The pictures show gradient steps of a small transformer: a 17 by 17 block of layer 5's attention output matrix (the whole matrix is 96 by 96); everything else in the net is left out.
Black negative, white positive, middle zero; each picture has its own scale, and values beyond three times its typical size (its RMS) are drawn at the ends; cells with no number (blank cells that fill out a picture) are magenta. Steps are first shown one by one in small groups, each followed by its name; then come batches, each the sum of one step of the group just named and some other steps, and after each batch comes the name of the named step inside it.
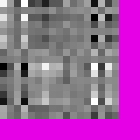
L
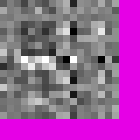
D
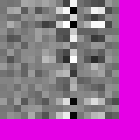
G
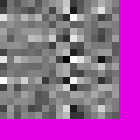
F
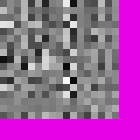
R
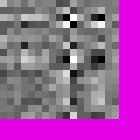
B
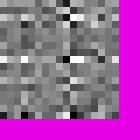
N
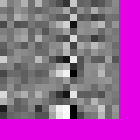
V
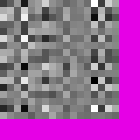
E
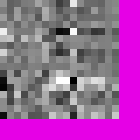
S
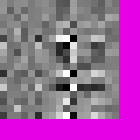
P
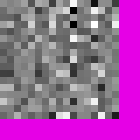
G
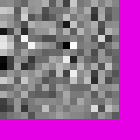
E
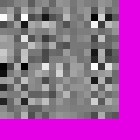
E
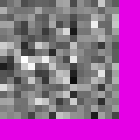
D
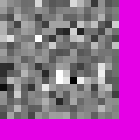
S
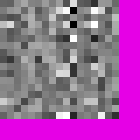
G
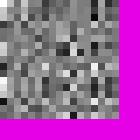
P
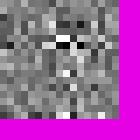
P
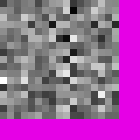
F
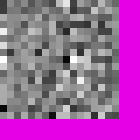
F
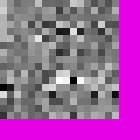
S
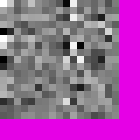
B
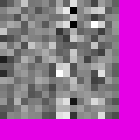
G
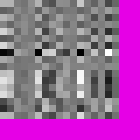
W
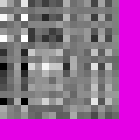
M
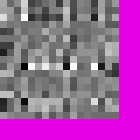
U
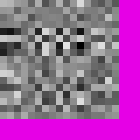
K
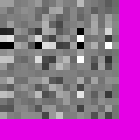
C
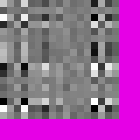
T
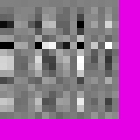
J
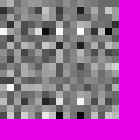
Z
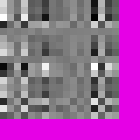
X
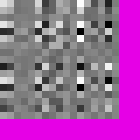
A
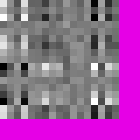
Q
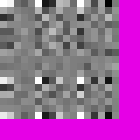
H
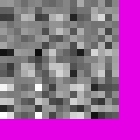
W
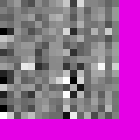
A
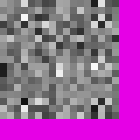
T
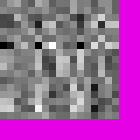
J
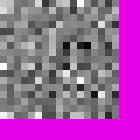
H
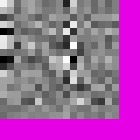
K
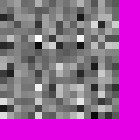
C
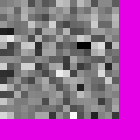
K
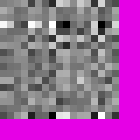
A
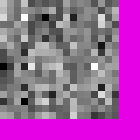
M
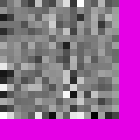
H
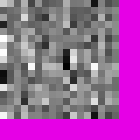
Q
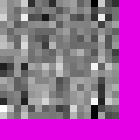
Q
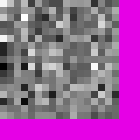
M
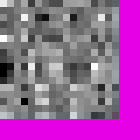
M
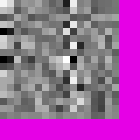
K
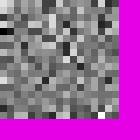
A
